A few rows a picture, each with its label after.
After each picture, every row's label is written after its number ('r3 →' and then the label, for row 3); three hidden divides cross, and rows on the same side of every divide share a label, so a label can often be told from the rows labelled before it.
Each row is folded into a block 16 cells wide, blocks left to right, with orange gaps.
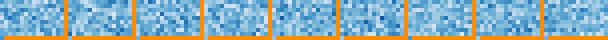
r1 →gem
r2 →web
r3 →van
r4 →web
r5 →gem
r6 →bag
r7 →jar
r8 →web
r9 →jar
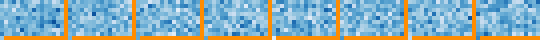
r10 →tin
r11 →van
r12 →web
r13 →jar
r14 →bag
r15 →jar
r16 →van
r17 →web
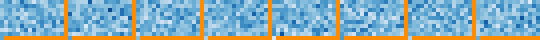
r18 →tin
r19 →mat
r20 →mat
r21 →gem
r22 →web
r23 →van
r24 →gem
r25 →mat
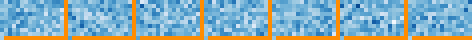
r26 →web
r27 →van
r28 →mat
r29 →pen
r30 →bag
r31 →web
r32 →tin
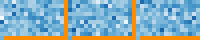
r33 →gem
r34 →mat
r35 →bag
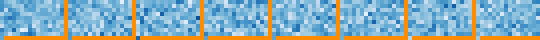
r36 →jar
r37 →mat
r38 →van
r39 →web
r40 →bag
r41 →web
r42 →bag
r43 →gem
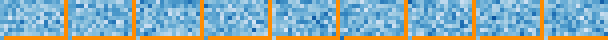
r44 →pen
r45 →jar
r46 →web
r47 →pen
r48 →web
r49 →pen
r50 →mat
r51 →tin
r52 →web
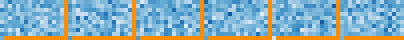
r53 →bag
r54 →jar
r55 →jar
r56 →van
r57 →bag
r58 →bag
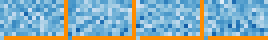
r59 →van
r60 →pen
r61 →web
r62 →web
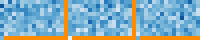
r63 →bag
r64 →bag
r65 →van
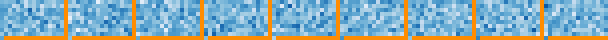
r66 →jar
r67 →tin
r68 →mat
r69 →web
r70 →bag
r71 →pen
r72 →web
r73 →pen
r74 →mat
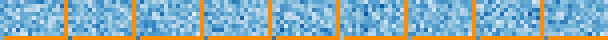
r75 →pen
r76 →pen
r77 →van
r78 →pen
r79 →pen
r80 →bag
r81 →pen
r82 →mat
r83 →van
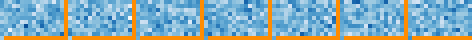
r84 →tin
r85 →gem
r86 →web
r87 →van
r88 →mat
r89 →mat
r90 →jar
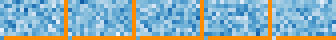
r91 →mat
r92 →mat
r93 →mat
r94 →van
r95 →tin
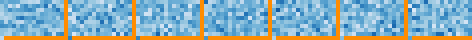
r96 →tin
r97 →gem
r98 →mat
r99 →jar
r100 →gem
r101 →mat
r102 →jar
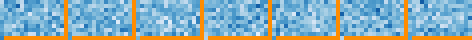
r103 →web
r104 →jar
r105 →mat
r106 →gem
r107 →van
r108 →bag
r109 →van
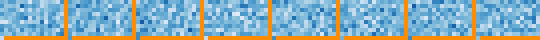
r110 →tin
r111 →jar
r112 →pen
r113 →bag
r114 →mat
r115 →mat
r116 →pen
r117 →web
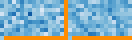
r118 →gem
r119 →van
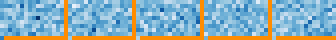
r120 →jar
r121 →bag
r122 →tin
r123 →mat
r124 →bag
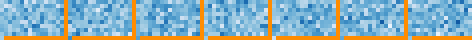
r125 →tin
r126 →pen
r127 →gem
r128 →van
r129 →tin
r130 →jar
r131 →bag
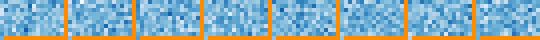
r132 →web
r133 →gem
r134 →van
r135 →tin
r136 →web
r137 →tin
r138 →mat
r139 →bag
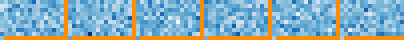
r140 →web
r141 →van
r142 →van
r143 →mat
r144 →tin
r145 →tin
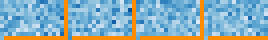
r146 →mat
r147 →jar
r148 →pen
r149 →van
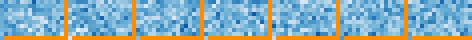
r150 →van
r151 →tin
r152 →bag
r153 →web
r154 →tin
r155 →jar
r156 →van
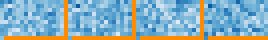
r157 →bag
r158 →jar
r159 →pen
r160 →pen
